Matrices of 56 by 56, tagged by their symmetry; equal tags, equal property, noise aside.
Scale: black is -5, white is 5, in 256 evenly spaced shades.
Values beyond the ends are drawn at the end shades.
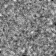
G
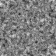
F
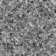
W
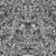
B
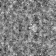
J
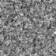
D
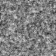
D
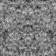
B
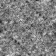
F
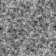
F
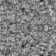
J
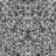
B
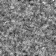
F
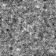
F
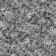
F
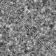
G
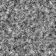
D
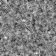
D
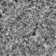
G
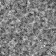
W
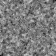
F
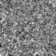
W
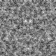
B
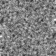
F
